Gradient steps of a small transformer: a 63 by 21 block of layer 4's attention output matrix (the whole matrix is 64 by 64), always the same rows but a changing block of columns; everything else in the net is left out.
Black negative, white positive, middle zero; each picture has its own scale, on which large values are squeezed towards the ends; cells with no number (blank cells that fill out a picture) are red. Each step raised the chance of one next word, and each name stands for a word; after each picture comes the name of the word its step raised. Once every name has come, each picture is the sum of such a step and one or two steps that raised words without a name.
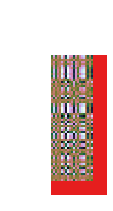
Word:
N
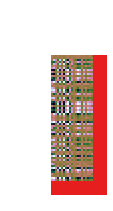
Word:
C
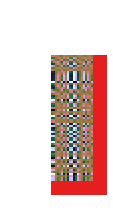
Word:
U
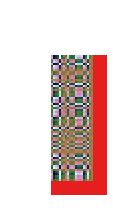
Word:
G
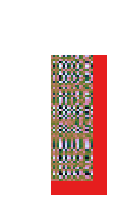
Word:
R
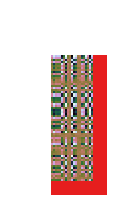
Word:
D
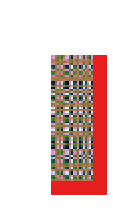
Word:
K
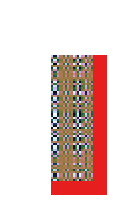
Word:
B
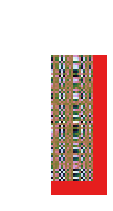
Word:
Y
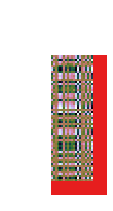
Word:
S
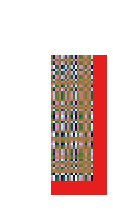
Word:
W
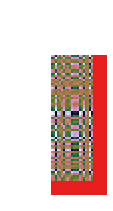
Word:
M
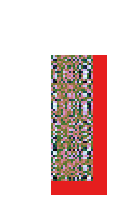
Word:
U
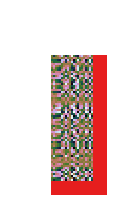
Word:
S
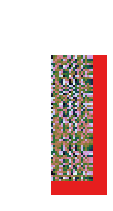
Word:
G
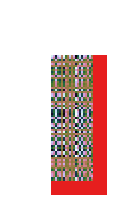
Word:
B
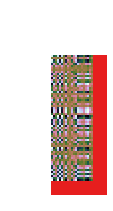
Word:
U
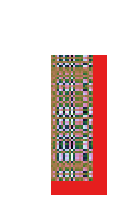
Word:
R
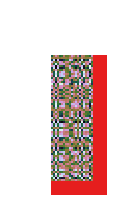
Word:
Y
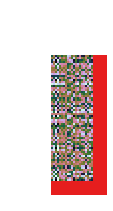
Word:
G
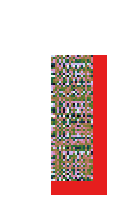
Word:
B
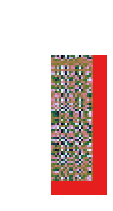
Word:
M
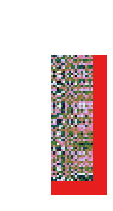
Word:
W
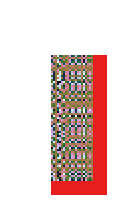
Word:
U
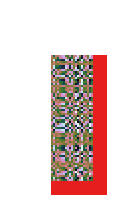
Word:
Y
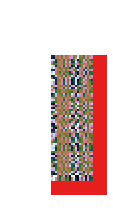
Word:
W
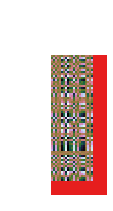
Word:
M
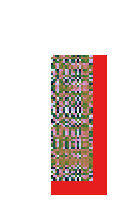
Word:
C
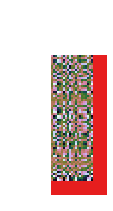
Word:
W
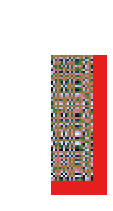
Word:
W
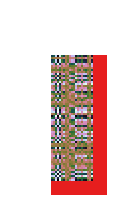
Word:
U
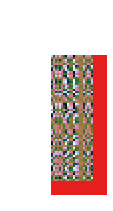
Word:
S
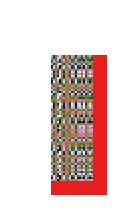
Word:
Y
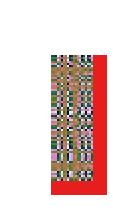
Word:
R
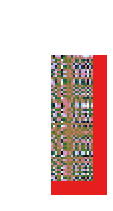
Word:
D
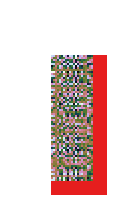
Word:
G
